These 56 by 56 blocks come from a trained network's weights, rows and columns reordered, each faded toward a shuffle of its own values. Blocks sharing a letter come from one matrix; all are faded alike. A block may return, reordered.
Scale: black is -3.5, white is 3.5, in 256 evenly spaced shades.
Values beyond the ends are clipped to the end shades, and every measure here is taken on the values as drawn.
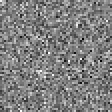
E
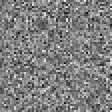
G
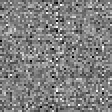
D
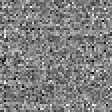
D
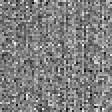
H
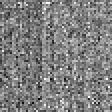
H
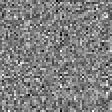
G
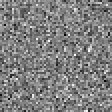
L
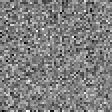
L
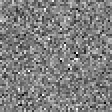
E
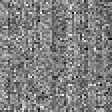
H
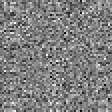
G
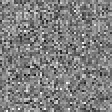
G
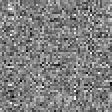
G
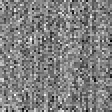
H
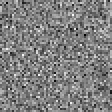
E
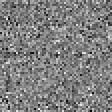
L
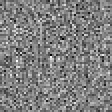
G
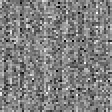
H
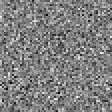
E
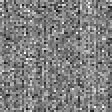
H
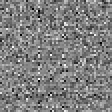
D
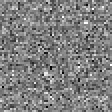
D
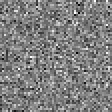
L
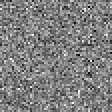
L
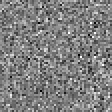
E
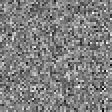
L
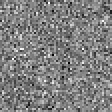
L
